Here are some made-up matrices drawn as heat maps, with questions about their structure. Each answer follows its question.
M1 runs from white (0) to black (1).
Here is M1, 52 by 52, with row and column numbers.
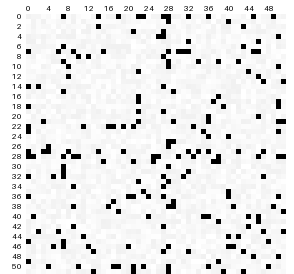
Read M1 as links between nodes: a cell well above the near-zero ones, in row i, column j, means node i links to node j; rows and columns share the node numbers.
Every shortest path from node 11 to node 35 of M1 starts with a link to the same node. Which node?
node 44
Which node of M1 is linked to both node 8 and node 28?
node 10
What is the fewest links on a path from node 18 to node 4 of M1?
2
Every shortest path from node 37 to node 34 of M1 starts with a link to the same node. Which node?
node 29
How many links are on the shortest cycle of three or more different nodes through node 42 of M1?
4
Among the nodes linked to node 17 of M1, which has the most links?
node 50
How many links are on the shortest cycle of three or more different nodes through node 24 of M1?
3
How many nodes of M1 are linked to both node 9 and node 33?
1
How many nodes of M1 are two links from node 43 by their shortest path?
8
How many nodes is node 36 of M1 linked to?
7
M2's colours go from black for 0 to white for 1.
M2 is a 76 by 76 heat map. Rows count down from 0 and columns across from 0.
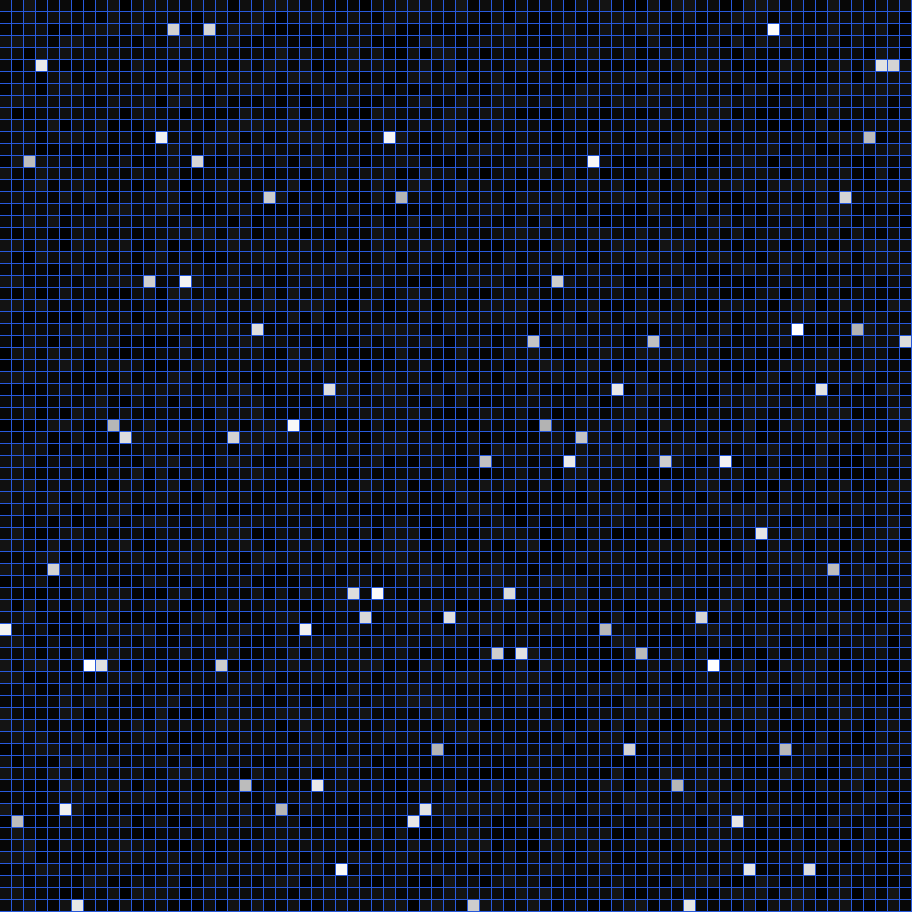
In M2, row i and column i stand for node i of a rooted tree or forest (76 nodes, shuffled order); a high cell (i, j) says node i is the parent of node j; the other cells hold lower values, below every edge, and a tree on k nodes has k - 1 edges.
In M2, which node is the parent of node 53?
54
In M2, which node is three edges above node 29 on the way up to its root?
11
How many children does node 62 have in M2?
3
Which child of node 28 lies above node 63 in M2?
44
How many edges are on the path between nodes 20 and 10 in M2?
4
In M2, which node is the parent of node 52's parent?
72
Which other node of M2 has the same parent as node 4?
69
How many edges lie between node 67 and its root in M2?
2
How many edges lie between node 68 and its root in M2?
2
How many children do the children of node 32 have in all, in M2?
9
